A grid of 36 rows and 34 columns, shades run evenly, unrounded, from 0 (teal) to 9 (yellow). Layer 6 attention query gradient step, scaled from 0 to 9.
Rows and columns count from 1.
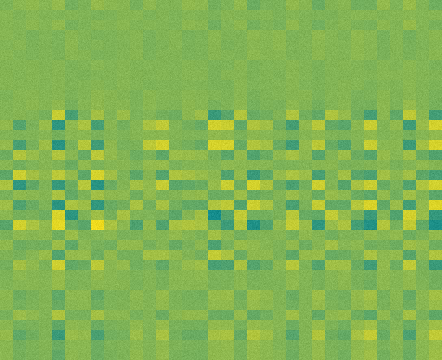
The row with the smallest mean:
22
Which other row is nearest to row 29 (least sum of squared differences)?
28
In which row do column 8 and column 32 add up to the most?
23
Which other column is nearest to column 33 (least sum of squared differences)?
1
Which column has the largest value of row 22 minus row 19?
5
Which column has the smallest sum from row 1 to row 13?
6
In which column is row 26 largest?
17
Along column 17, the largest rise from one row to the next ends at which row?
13
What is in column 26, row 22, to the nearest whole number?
7
